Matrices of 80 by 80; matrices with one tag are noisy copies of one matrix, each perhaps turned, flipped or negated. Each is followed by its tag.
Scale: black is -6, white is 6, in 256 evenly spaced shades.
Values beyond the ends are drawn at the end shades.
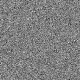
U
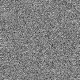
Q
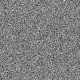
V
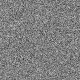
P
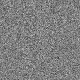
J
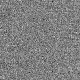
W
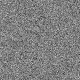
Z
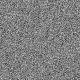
Z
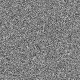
P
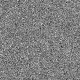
Z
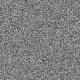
U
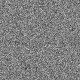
P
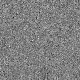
Q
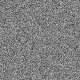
Z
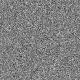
P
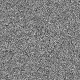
J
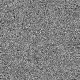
Q
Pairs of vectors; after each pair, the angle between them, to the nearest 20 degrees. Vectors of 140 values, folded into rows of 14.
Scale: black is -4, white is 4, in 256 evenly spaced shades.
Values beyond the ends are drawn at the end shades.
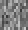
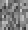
140 degrees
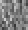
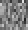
80 degrees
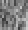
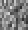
140 degrees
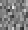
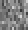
60 degrees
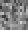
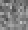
20 degrees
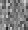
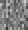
20 degrees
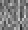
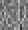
20 degrees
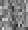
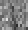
20 degrees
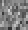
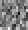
140 degrees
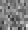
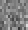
20 degrees
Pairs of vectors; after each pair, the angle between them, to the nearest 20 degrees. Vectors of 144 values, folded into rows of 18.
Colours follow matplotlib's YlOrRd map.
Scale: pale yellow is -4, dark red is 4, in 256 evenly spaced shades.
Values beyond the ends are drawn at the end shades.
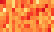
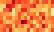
120 degrees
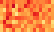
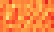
120 degrees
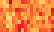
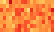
40 degrees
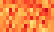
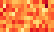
120 degrees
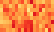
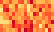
20 degrees
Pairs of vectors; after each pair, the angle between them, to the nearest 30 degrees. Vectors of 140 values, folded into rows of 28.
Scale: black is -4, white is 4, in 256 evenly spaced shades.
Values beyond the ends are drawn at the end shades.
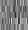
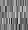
150 degrees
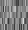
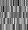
60 degrees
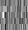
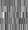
30 degrees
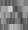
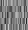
90 degrees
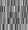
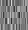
120 degrees
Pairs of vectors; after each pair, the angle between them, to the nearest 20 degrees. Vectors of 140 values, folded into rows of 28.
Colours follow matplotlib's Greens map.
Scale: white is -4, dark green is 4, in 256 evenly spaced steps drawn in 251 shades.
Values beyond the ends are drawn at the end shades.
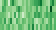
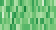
100 degrees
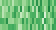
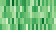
120 degrees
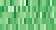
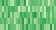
120 degrees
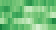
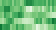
20 degrees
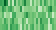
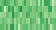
60 degrees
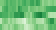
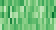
100 degrees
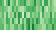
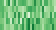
20 degrees
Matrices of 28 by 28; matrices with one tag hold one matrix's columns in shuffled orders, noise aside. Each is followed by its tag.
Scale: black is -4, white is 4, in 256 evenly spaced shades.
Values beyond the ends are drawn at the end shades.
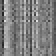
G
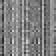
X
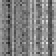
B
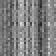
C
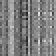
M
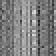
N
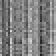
X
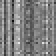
B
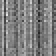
G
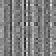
C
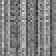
G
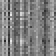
M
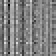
B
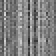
M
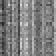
C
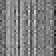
N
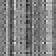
B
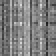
C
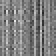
N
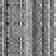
C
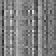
N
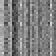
C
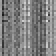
G
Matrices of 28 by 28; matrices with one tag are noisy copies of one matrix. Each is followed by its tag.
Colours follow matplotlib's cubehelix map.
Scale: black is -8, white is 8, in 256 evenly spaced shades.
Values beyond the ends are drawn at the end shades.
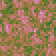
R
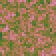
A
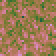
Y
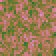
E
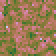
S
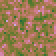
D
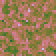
S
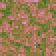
R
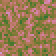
D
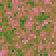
D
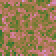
A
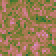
Y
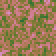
D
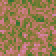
Y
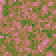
S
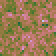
E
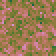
Y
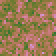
E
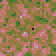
Y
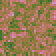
A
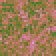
E
